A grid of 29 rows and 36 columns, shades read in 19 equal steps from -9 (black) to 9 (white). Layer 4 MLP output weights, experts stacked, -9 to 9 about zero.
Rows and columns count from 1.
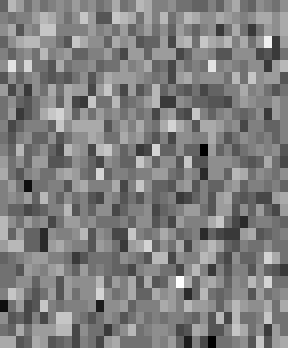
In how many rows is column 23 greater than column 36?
14
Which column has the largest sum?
9
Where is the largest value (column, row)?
23, 24
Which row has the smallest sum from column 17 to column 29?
29
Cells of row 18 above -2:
20
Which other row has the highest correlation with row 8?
13
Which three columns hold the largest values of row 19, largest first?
28, 1, 27
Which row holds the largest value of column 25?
10
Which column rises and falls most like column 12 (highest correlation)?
16
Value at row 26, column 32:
1
